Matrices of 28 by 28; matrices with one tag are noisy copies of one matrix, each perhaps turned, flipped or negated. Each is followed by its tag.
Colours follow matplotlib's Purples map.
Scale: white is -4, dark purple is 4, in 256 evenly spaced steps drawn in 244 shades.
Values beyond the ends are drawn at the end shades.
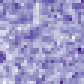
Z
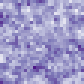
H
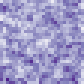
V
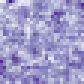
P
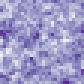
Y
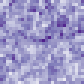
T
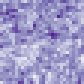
T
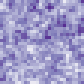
T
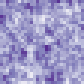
Y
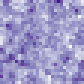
H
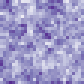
Y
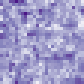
P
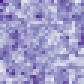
H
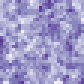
H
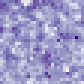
Z
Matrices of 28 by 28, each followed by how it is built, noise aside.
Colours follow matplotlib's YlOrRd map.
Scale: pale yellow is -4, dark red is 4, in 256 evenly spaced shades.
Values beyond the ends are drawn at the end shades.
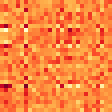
low rank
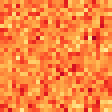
blocks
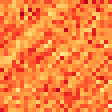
Hankel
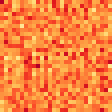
blocks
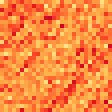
Hankel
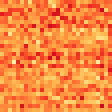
blocks
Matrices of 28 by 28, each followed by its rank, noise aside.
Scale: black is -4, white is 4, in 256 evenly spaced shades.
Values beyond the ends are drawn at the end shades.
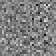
six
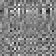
three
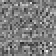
six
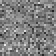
seven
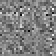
four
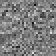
six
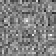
six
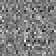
five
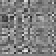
three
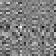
three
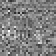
five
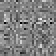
three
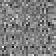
five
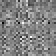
three
